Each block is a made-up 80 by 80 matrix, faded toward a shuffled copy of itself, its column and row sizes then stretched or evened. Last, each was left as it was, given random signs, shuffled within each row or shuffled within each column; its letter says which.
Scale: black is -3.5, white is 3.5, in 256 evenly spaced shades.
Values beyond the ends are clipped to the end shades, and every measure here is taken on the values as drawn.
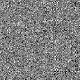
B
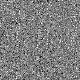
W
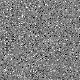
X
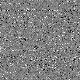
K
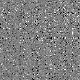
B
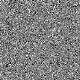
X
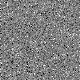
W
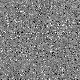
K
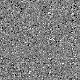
X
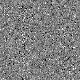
W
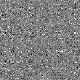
B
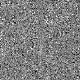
W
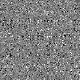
B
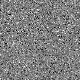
K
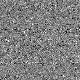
K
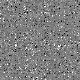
X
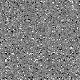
B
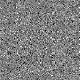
B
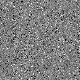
W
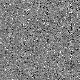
W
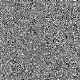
B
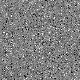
W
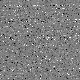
K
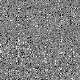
X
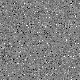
K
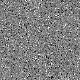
W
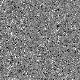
W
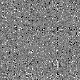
B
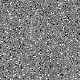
W
